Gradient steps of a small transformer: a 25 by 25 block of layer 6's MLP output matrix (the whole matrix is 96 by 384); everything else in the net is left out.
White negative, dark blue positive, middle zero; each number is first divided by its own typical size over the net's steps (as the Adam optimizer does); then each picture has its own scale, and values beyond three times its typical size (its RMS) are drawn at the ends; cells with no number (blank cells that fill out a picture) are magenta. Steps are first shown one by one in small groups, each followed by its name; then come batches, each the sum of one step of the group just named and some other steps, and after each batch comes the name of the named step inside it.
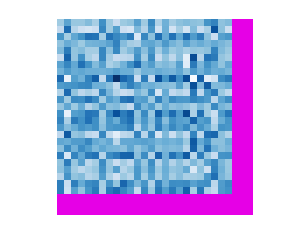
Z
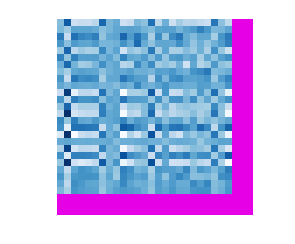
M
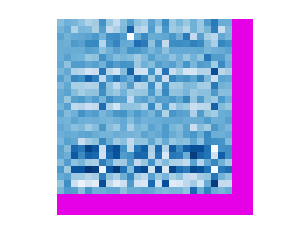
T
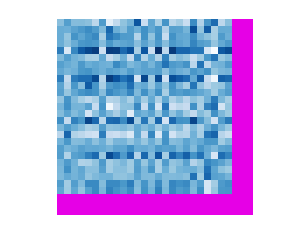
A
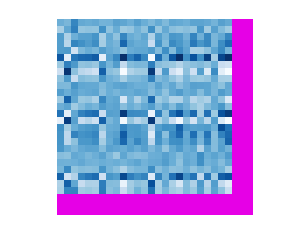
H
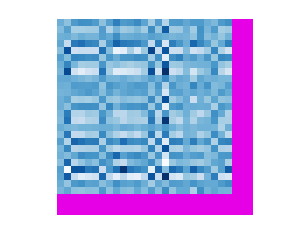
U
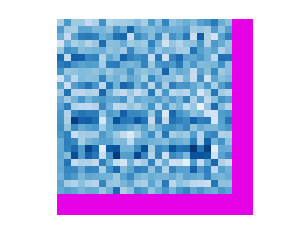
T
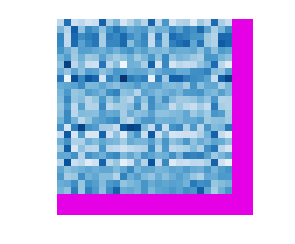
M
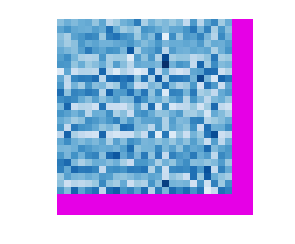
A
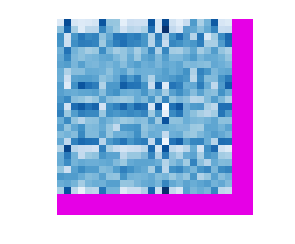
U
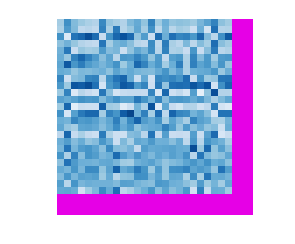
Z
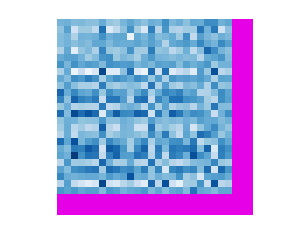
T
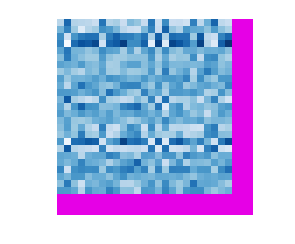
U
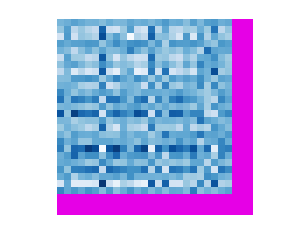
T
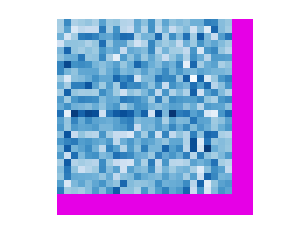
Z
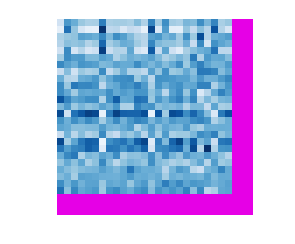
Z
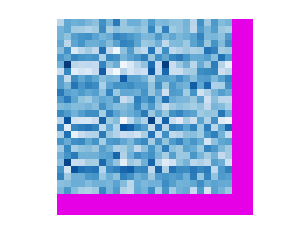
U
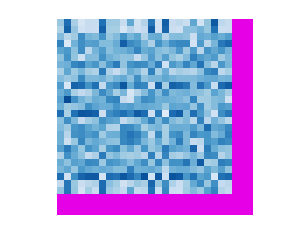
H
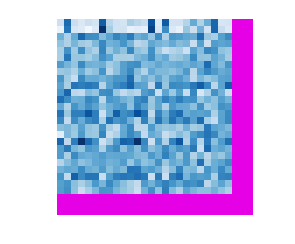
Z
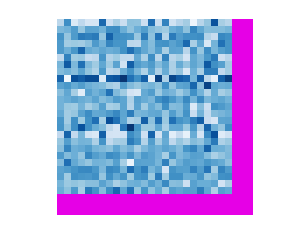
Z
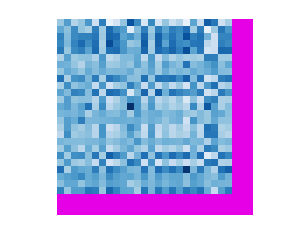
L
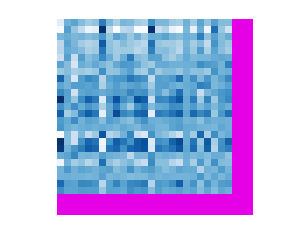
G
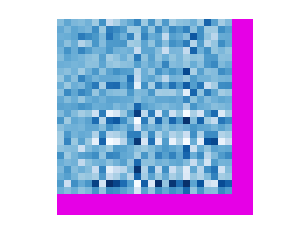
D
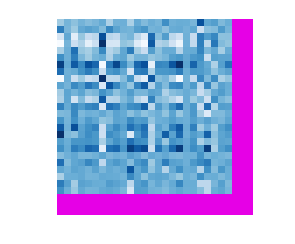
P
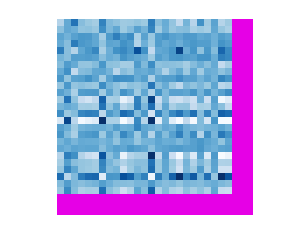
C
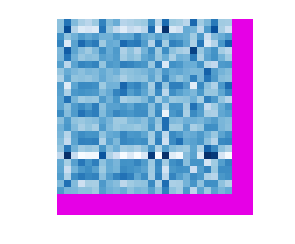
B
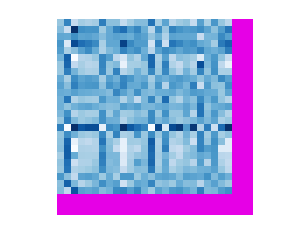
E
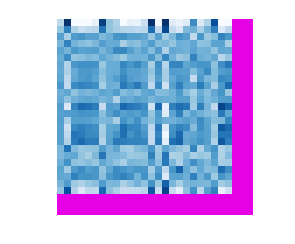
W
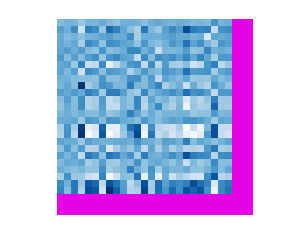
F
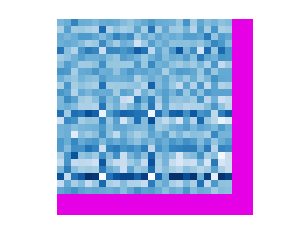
C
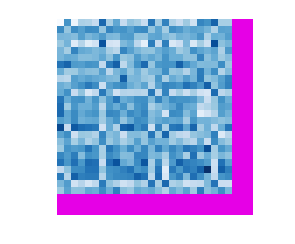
P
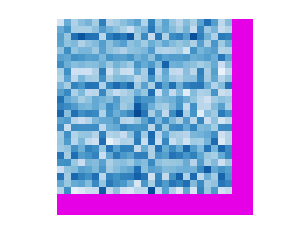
D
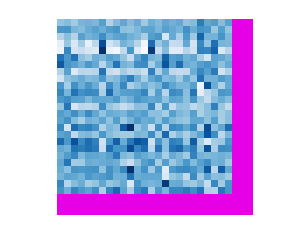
P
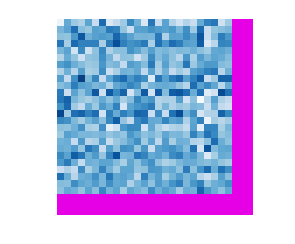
L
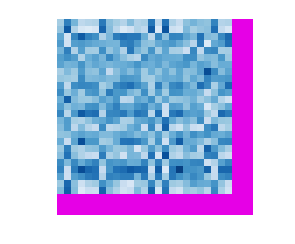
B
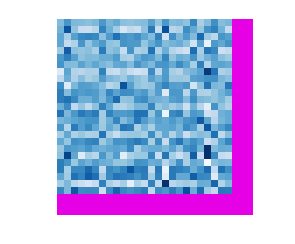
B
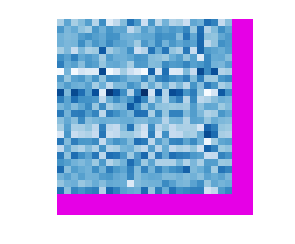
L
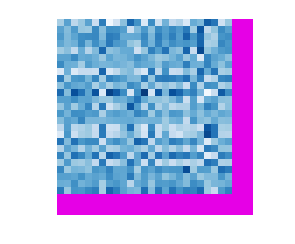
L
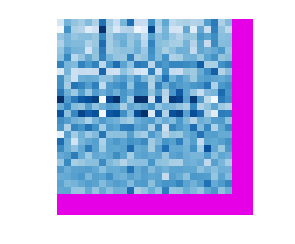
G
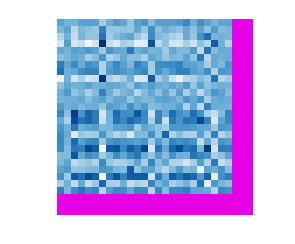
P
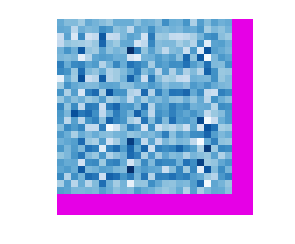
P
